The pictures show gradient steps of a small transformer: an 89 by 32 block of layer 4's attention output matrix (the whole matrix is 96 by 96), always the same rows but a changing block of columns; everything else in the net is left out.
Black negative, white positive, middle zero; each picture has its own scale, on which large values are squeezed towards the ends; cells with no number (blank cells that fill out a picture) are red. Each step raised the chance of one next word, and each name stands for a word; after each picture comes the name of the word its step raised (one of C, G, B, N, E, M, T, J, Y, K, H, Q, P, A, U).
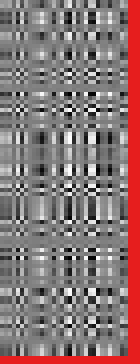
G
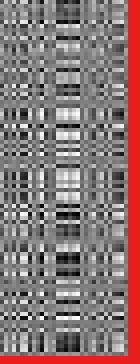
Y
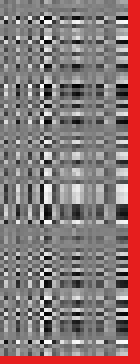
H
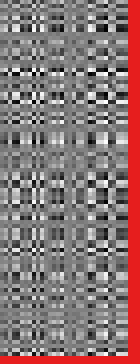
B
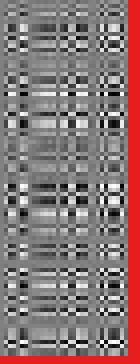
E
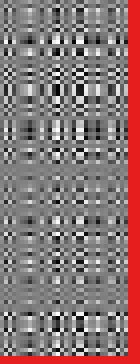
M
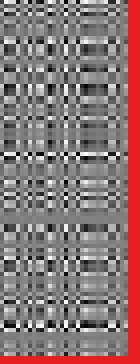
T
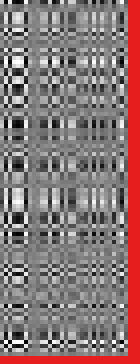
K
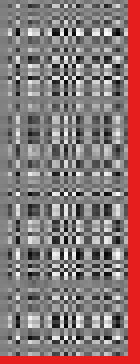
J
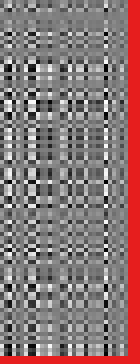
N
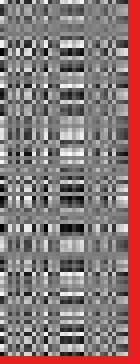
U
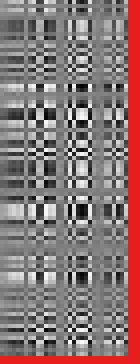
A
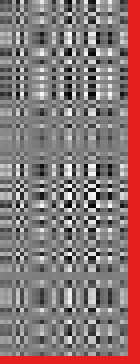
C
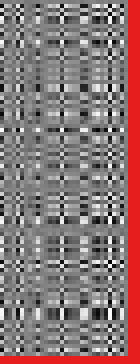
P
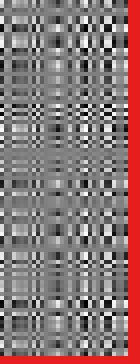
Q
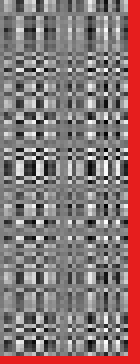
A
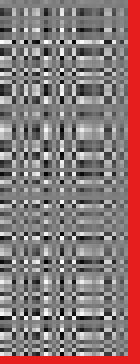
M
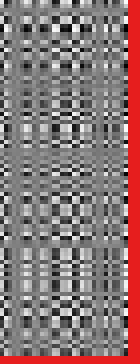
Q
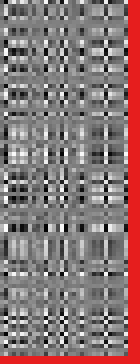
U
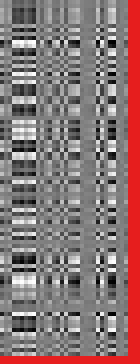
M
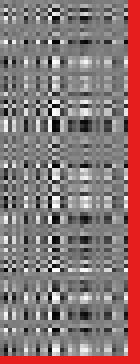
P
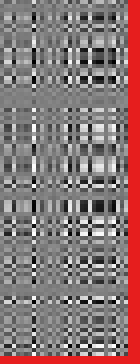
K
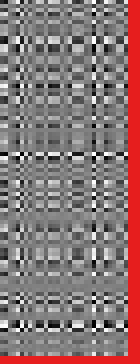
T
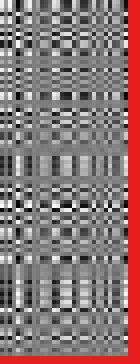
C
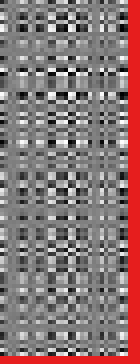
B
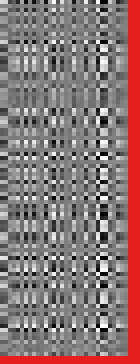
T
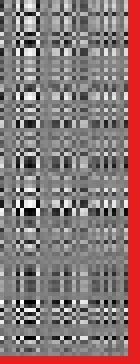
C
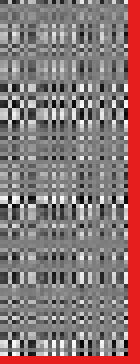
N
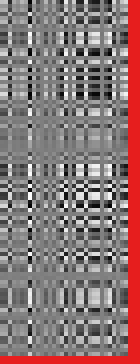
C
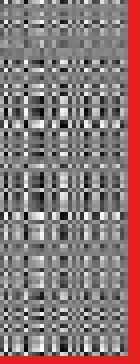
Y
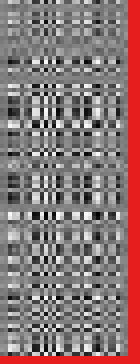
Y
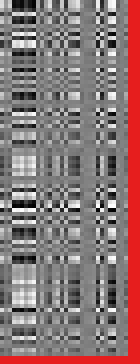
C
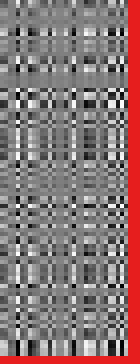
N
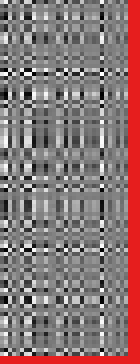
B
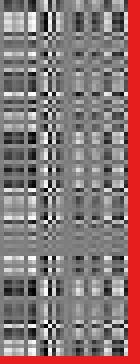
G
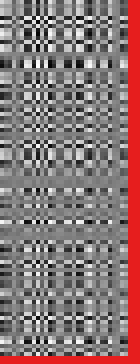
H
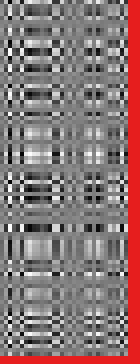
U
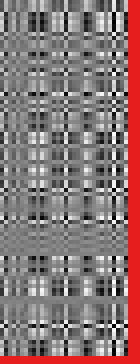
G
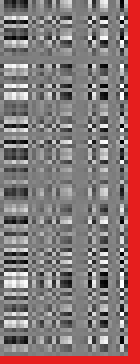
H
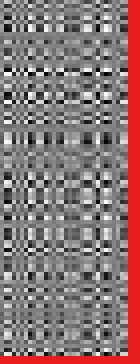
B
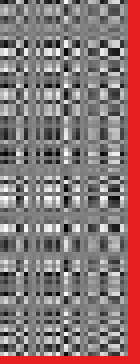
U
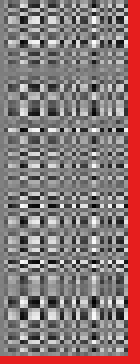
P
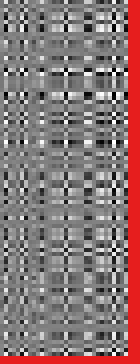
B
